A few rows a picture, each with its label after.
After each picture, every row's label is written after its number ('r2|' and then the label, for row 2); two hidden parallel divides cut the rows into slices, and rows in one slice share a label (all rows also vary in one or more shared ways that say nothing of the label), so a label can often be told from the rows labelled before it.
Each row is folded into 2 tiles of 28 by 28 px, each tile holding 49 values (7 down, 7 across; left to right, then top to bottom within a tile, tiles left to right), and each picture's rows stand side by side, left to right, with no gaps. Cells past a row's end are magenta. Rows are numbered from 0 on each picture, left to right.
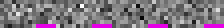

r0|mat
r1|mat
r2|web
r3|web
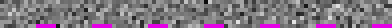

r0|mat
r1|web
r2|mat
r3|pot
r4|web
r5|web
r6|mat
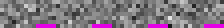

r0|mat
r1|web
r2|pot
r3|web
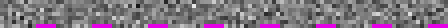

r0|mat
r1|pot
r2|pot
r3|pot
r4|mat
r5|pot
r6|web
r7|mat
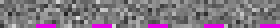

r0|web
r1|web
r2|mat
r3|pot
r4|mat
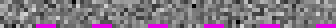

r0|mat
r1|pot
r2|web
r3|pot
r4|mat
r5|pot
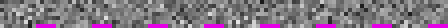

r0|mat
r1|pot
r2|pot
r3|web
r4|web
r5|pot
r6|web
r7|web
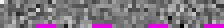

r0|web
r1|pot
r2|pot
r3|mat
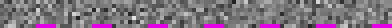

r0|web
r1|mat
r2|web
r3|mat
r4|pot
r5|pot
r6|pot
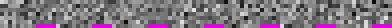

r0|web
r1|mat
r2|mat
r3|web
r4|mat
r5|mat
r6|web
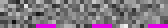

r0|mat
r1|pot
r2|web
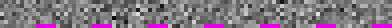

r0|pot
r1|mat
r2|mat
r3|mat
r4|pot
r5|mat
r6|pot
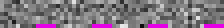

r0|mat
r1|web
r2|web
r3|mat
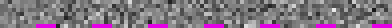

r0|web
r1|web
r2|web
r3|pot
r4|web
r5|pot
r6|pot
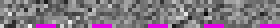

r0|mat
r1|web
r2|pot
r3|mat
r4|pot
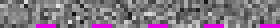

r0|pot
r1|web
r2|web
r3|web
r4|pot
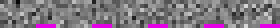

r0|mat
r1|pot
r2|mat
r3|mat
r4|web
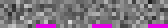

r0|web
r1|web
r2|pot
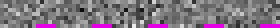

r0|pot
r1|pot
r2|web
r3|pot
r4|mat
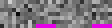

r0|web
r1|pot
